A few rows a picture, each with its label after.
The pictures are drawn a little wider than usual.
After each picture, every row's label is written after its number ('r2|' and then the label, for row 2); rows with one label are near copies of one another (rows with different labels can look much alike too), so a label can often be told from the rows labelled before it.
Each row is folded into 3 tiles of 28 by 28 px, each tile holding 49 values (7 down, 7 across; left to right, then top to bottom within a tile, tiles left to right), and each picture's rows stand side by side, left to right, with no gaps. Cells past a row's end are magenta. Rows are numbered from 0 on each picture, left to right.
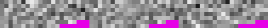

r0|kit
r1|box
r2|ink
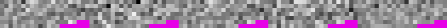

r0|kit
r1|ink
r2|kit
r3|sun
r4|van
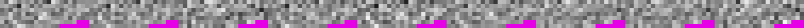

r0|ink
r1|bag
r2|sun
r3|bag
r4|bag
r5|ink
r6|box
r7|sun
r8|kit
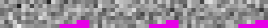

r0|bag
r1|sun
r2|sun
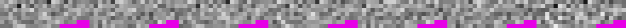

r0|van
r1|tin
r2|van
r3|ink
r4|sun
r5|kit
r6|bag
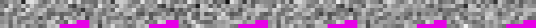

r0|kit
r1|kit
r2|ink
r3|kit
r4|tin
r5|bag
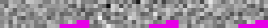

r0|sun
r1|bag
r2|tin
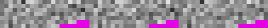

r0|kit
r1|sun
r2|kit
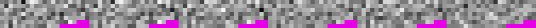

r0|tin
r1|box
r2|sun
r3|tin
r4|sun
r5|ink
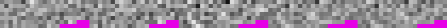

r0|tin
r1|tin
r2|ink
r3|ink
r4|van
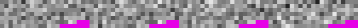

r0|tin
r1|tin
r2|kit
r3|bag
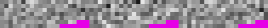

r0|kit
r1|ink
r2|sun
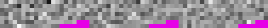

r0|ink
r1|ink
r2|tin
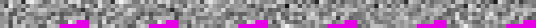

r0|box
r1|box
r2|kit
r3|bag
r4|van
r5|bag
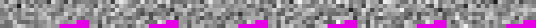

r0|van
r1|kit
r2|tin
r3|box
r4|sun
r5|bag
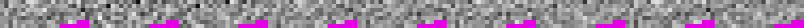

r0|sun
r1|bag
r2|van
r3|kit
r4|tin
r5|tin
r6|van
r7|sun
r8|bag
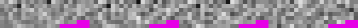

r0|van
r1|van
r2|ink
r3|kit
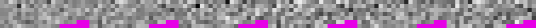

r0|van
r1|kit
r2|van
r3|kit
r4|bag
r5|box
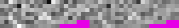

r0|ink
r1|ink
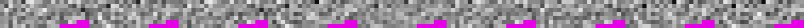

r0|box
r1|bag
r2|kit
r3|ink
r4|van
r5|box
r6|sun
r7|van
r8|ink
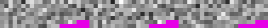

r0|box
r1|tin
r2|ink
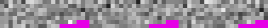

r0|box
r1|van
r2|sun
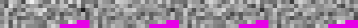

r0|sun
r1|sun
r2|sun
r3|tin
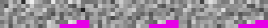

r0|kit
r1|tin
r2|kit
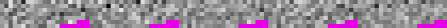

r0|box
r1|van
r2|sun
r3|kit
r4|van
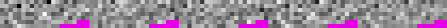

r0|ink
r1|kit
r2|box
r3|ink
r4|bag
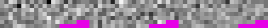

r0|van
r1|tin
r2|van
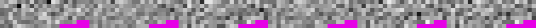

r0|van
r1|kit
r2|box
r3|sun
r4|tin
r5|tin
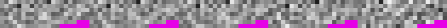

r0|ink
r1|van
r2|van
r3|bag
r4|kit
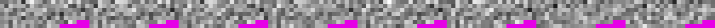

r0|tin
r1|sun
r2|kit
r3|sun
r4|kit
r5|sun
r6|van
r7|bag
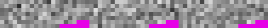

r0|bag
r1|sun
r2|box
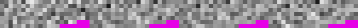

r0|kit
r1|van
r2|ink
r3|ink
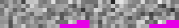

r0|kit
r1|kit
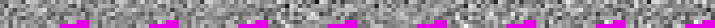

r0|sun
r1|tin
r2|box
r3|ink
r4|van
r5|bag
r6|tin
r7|box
